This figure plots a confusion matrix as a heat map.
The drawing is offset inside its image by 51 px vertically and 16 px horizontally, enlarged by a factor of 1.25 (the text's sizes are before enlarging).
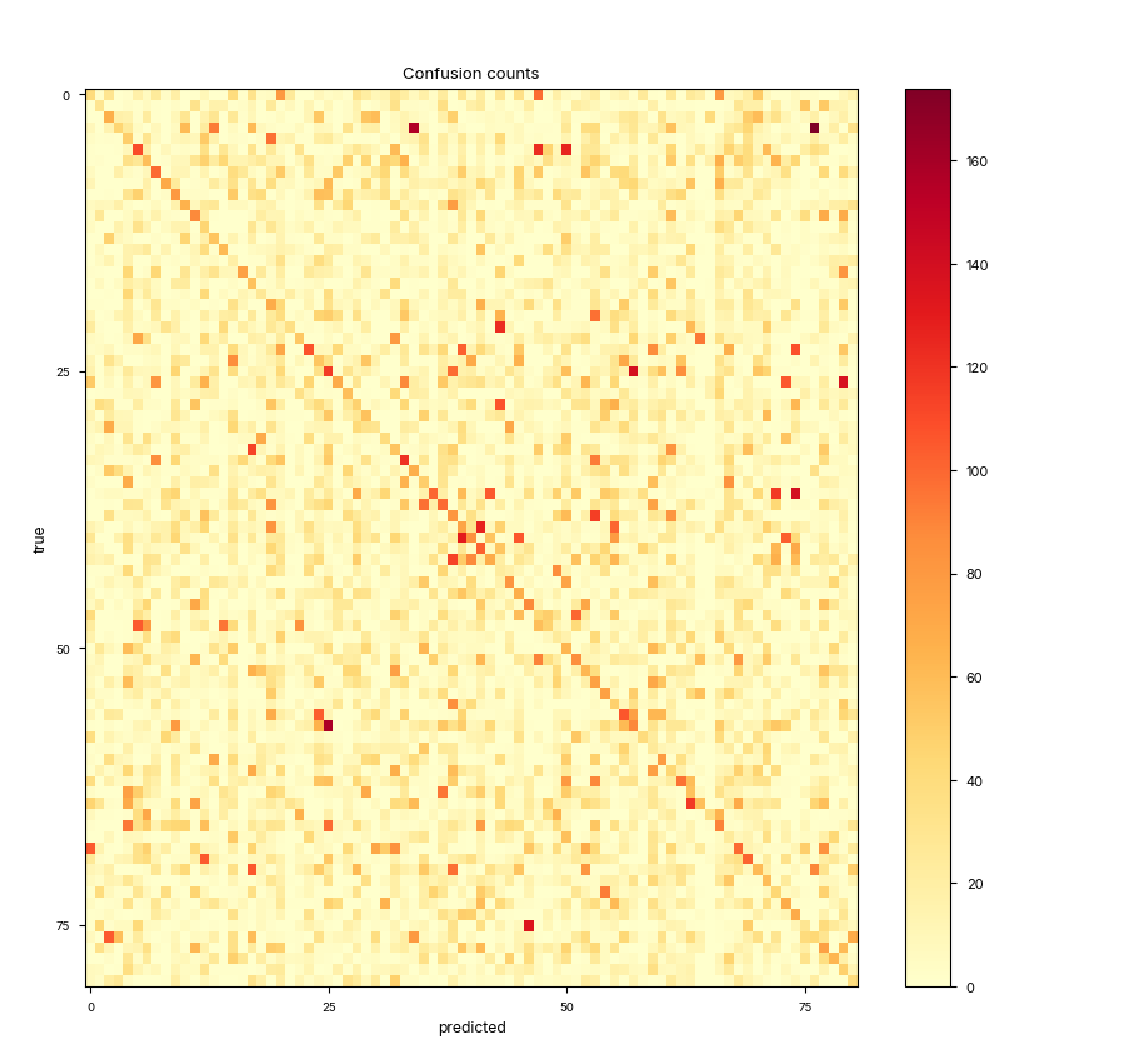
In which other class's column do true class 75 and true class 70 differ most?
46
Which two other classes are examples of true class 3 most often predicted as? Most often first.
76, 34
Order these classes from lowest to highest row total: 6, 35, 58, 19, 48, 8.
58, 35, 19, 8, 48, 6
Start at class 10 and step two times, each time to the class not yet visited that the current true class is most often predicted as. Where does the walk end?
53
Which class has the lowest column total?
65
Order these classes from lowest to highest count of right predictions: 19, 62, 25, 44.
19, 44, 62, 25
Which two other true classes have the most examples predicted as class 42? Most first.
36, 40
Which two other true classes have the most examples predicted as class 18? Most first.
31, 52
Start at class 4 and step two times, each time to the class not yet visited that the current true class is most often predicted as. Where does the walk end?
41
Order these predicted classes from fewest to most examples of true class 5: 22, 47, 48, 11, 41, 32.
11, 41, 22, 48, 32, 47
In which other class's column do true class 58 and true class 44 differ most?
50
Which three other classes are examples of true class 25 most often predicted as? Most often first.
57, 38, 62
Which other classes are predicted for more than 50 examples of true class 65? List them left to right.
6, 22, 49, 66
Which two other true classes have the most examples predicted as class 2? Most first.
76, 30
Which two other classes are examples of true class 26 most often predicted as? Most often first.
79, 73
